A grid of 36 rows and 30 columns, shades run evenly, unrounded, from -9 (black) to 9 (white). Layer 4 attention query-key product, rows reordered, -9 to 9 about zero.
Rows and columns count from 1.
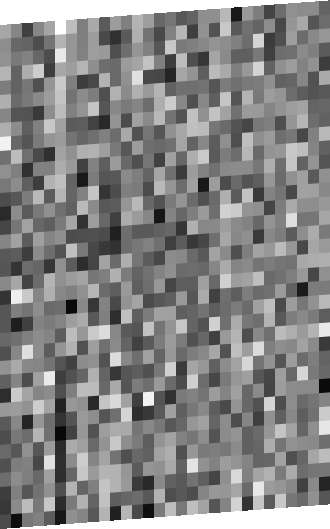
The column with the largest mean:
21
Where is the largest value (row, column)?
1, 6
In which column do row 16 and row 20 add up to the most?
2
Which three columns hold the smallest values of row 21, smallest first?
7, 28, 9
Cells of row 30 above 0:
13
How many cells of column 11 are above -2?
22
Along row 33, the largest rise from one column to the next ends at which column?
18
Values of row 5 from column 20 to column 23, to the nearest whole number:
4 3 0 2
